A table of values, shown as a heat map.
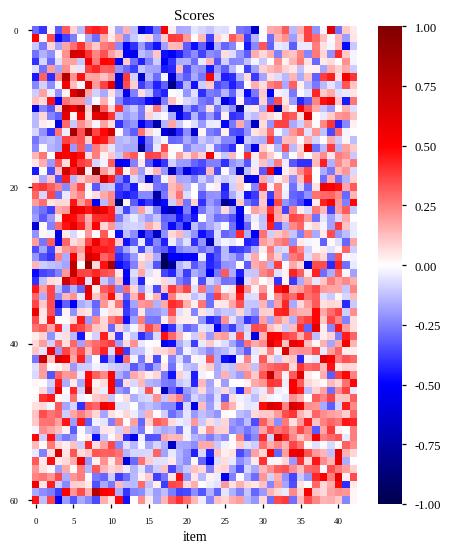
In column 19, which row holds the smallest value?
10
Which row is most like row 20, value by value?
57
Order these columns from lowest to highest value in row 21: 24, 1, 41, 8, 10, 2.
41, 24, 1, 8, 10, 2
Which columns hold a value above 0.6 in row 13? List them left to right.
5, 7, 10
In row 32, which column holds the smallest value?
27
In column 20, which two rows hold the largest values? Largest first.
33, 60
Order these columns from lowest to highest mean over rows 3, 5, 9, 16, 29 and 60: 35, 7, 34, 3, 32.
3, 34, 35, 32, 7
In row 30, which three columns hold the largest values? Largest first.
7, 10, 5
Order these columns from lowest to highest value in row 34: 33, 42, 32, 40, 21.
21, 40, 42, 32, 33
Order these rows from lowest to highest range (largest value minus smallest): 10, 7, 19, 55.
55, 19, 7, 10
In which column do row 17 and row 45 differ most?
34
